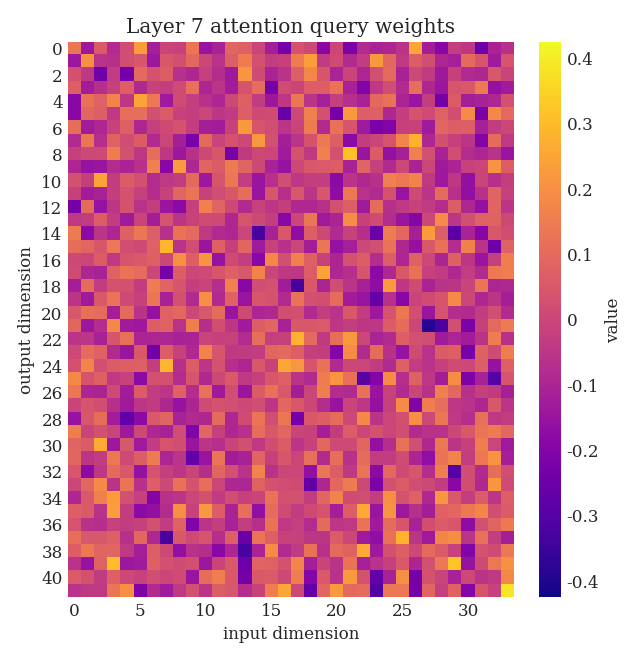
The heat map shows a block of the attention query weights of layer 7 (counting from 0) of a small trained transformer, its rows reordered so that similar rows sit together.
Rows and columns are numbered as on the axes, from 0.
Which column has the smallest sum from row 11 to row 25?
23
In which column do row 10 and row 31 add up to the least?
10
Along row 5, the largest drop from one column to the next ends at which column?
31
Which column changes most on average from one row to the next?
1
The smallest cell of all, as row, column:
21, 27
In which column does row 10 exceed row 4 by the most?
26
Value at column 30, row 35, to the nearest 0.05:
0.15
